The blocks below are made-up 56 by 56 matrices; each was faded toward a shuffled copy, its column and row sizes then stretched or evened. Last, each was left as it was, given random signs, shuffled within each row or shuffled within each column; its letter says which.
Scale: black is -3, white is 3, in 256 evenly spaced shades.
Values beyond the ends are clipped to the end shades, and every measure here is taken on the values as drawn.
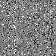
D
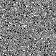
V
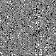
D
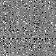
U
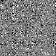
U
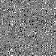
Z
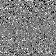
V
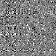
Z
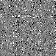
U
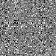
Z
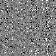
U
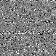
V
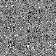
U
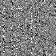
D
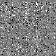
U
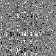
Z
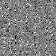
D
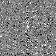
U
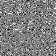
V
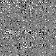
U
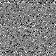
V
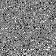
V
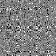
Z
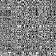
Z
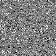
V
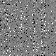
D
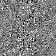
D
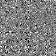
U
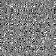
Z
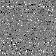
V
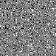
U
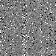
D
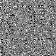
U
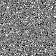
V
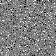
D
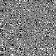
Z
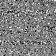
V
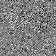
U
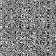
Z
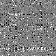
Z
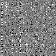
Z
